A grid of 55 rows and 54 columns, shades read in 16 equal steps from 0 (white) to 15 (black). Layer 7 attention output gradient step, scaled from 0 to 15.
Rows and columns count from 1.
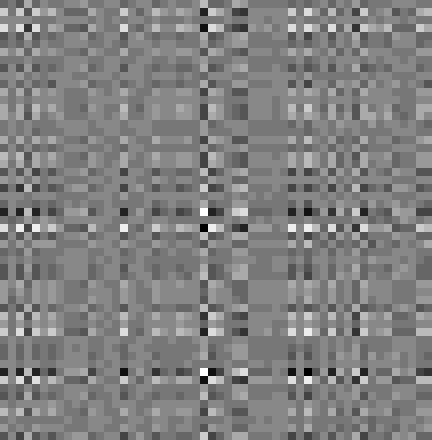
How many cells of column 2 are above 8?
2
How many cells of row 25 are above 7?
20
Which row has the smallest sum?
29
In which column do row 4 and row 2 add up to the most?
26
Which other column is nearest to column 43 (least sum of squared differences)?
50
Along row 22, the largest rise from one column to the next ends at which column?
27
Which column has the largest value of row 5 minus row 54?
39
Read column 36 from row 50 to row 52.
7 7 7
